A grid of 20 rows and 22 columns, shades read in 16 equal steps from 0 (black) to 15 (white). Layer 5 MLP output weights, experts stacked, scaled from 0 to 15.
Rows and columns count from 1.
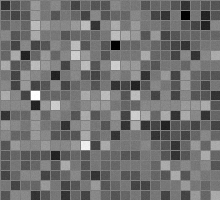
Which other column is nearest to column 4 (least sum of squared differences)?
14
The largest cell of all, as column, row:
4, 10
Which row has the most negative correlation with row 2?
9
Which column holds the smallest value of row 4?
17
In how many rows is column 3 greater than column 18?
11
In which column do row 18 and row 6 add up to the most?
8
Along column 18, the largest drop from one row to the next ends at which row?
12
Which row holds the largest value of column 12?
7
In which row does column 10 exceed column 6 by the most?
16
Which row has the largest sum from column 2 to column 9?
15
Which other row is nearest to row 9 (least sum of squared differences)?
19
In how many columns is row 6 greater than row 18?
15
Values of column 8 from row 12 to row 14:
5 8 5
